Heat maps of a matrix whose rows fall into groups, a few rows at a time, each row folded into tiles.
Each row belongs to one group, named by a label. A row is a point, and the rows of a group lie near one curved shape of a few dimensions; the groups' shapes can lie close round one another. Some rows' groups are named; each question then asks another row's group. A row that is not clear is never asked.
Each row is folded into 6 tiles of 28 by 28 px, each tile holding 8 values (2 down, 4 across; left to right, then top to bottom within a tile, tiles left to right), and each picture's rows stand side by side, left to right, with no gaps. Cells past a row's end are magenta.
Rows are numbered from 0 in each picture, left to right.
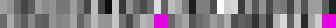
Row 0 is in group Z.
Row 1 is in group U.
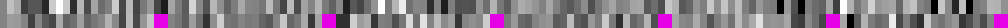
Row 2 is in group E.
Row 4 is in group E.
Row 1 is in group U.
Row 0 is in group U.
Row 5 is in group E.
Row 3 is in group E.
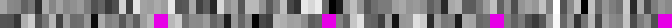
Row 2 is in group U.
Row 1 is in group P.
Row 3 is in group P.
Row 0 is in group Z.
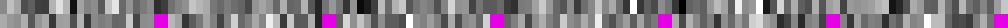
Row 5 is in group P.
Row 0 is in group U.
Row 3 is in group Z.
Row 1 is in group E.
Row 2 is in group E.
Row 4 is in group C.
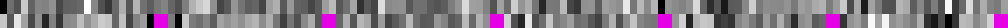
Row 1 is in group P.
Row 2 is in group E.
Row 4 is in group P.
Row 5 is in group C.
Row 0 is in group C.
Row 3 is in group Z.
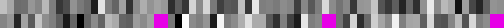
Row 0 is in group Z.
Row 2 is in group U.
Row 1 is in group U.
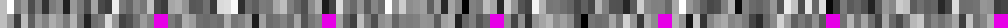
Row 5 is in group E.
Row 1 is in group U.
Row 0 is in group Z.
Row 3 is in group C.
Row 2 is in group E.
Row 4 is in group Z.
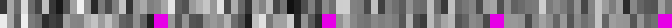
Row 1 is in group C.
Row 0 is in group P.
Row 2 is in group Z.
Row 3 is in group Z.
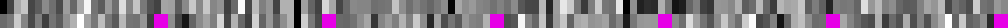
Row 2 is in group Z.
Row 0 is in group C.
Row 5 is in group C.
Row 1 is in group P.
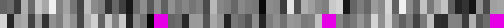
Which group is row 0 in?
C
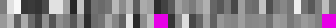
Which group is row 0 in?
U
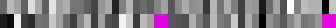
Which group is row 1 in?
Z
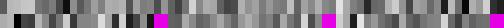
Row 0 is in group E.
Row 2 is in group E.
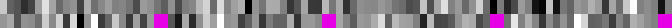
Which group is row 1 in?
P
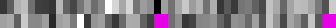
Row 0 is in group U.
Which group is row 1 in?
E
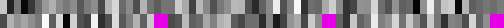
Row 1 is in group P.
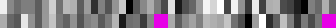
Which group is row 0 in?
E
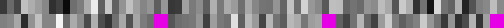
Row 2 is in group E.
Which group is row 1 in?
Z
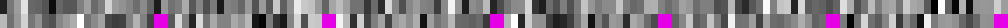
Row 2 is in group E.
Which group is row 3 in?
P
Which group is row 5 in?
E
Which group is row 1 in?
C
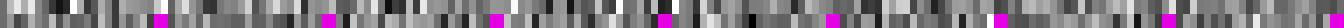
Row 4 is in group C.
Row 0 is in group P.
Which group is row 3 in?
Z
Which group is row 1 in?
P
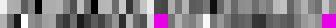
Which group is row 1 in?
P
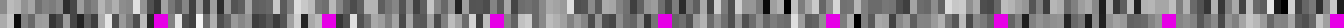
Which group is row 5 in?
E
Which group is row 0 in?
E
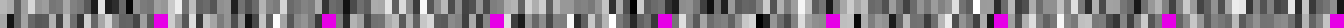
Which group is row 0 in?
E
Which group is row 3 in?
E
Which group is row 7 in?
U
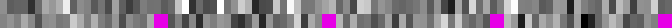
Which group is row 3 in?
Z
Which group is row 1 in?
P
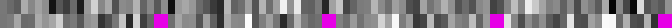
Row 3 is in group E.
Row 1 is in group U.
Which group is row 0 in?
U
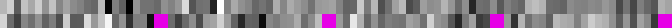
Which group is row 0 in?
E
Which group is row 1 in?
P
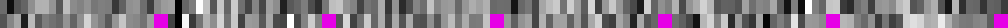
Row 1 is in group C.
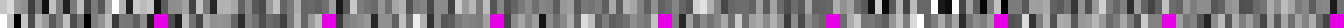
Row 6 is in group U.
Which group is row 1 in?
P
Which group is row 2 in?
Z
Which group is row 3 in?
Z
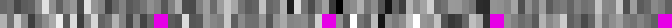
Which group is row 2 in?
U
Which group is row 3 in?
Z
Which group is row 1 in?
U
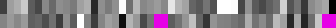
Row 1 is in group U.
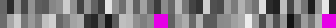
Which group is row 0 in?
C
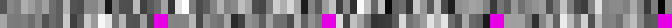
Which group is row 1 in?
P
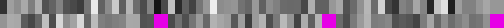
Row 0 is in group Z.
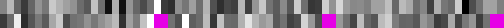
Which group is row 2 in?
E
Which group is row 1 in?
U
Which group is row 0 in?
U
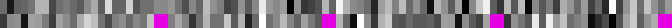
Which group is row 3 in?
C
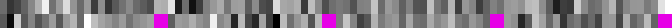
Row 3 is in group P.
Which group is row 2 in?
Z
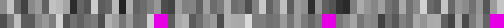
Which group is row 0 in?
U
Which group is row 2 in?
C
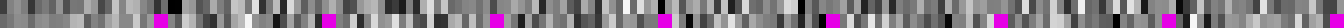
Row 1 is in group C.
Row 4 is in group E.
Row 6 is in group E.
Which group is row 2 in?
U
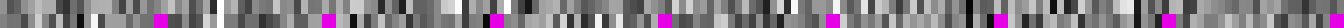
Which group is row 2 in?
E
